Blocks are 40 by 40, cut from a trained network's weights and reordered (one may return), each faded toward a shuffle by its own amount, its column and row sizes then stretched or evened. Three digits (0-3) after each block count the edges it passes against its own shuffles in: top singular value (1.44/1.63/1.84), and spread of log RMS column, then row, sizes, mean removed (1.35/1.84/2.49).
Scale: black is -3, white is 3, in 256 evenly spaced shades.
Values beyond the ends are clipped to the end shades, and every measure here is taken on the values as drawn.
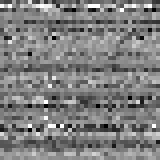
3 0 3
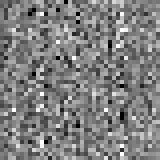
0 2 0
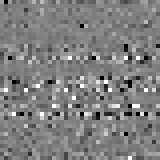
0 0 3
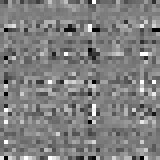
0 2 3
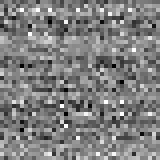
1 1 2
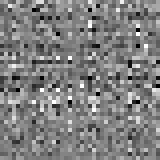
1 3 2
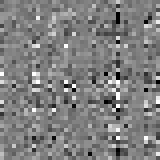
2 3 2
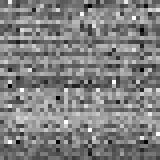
3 1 0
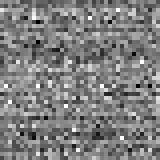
1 0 1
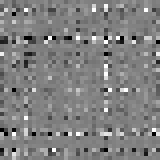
0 3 3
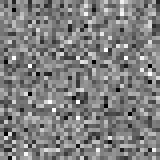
1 1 0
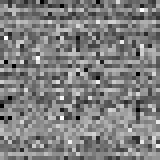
2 1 0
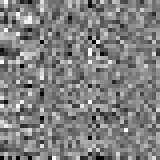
3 2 1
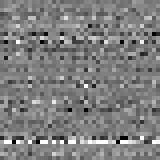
2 0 3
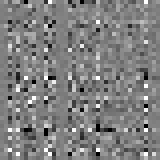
2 3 2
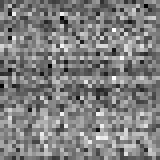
2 2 0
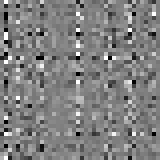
3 3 2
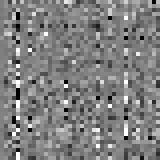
1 3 1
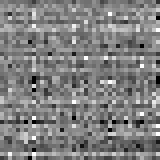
3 2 2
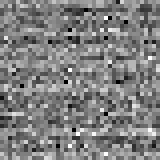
1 0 0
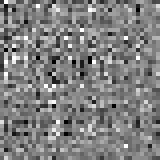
2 2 2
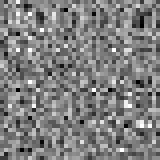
3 1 0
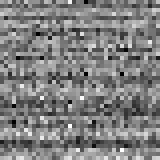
3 0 1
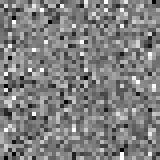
0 2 0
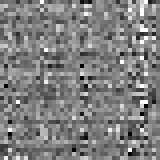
1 3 0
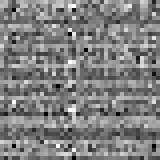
3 1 0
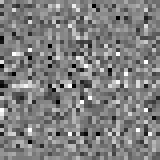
0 2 2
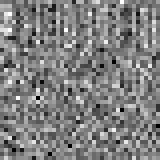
3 0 0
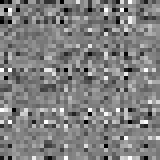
3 2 3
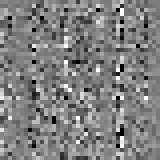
1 3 1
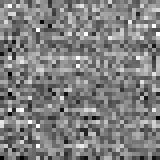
1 2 0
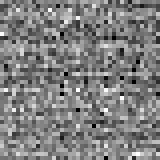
1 1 0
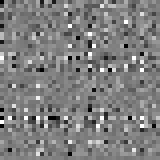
1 2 3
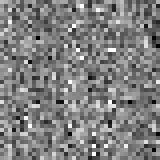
0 1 1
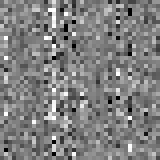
0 3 0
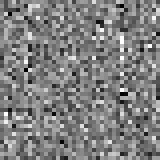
0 2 0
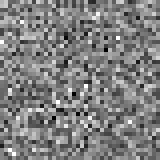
1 0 0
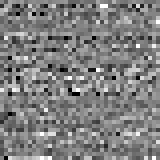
0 0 3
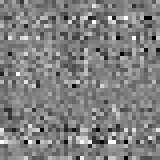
0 0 3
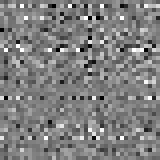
1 1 3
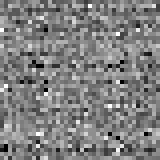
0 1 1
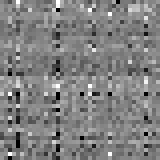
2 3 1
